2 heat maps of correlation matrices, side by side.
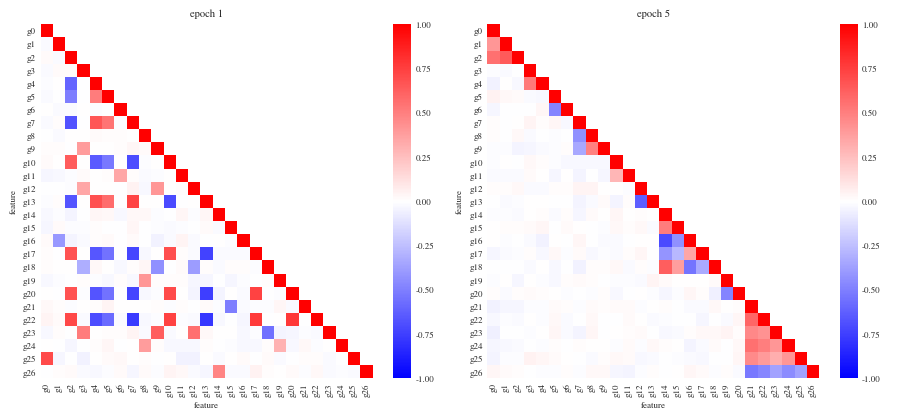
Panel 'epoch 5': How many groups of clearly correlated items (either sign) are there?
9
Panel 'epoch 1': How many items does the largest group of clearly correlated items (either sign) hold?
9
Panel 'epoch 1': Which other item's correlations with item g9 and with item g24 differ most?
g23
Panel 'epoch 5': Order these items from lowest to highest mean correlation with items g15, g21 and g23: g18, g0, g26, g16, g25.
g26, g16, g0, g18, g25
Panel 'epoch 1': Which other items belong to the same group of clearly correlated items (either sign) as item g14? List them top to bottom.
g26
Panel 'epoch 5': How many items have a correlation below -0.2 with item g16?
3
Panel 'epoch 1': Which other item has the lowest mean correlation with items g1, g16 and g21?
g15
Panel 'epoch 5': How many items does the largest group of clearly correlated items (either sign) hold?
6
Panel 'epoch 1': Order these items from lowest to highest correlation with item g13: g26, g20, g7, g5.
g20, g26, g5, g7
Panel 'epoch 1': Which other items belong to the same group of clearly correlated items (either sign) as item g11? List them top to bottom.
g6
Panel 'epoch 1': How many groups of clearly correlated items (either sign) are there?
8
